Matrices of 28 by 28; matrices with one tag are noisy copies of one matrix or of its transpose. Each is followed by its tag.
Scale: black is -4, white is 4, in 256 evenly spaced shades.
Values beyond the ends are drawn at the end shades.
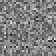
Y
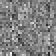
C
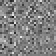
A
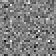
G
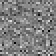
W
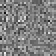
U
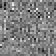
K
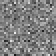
G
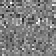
U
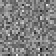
Y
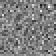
G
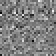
A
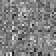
C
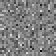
G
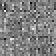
K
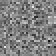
Y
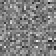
Y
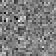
U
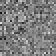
U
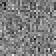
K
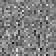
Y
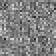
K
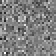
U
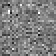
K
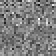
U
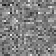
K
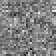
C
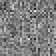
K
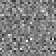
W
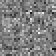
C
